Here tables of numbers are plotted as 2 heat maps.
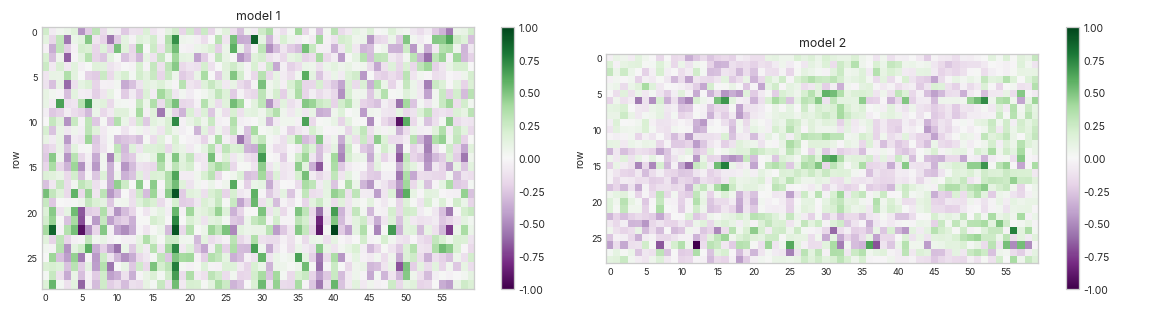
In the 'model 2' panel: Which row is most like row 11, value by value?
3
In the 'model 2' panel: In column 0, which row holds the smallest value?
26
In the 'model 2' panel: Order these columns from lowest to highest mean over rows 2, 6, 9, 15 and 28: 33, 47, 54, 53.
47, 53, 33, 54
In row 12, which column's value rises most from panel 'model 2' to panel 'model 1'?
38
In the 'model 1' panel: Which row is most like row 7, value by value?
6
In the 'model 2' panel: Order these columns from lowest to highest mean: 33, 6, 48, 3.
6, 3, 48, 33
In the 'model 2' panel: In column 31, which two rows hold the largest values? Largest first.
14, 5
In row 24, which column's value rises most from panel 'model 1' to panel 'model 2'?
45
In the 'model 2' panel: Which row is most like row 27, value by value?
19
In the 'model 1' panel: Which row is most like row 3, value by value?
12
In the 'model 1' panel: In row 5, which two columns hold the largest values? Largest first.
36, 26
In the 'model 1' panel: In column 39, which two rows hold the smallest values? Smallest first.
9, 27
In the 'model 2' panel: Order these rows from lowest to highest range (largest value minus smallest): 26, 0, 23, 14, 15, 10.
0, 10, 23, 14, 15, 26
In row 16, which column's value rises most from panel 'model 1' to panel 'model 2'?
49
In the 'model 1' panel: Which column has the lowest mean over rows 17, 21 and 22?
38
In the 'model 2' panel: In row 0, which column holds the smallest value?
11
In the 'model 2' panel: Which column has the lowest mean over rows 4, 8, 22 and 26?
12
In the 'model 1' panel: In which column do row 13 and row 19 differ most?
29
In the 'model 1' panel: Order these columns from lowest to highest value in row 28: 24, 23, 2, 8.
2, 23, 8, 24
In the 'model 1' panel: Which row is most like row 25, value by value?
15
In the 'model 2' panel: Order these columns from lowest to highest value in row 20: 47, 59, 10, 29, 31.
10, 47, 29, 59, 31
